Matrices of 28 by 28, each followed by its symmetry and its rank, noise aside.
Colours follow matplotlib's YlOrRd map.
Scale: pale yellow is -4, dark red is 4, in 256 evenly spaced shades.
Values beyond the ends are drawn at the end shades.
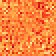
no symmetry, rank six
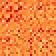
symmetric, rank five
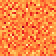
no symmetry, rank seven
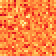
symmetric, rank seven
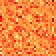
antisymmetric, rank six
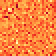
symmetric, rank seven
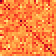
symmetric, rank five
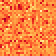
no symmetry, rank seven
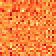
no symmetry, rank five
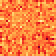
symmetric, rank six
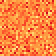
symmetric, rank seven
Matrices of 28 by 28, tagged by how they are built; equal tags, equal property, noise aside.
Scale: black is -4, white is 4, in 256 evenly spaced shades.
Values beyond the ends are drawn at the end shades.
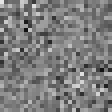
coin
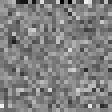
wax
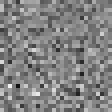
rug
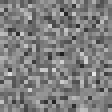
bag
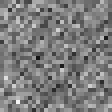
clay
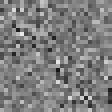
coin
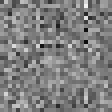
rug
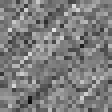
clay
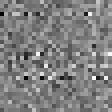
wax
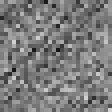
clay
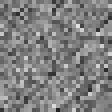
clay
